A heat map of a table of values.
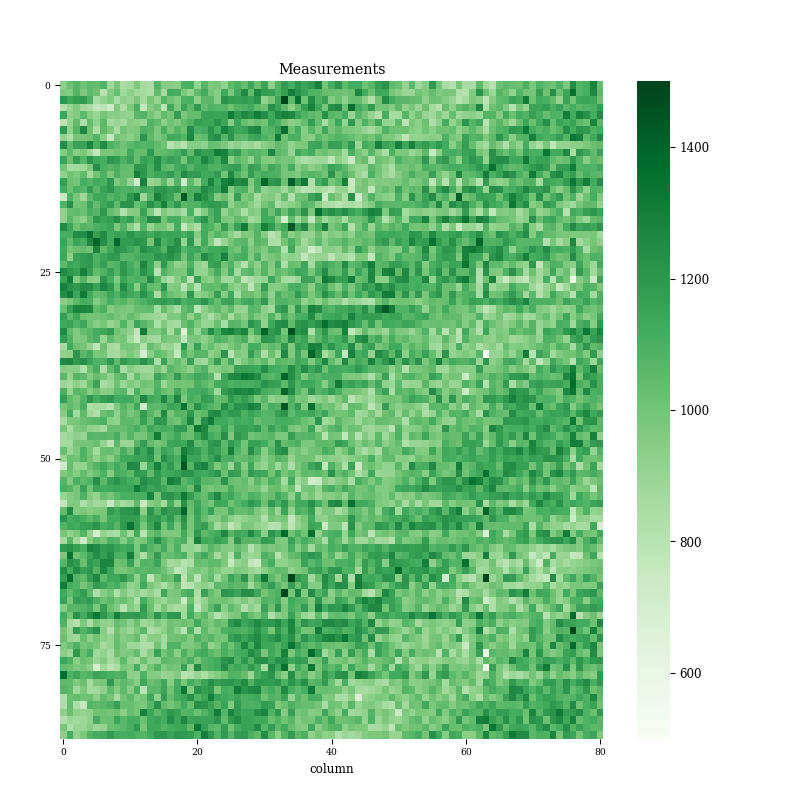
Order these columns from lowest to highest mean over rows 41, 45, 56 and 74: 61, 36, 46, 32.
61, 46, 36, 32
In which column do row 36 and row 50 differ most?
63
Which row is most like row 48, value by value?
7
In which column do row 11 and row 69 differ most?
64
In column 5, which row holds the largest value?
21
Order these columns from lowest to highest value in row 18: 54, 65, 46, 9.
65, 9, 46, 54
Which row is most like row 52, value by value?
12
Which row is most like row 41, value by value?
39
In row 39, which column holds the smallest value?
60
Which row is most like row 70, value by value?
17
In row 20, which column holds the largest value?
4
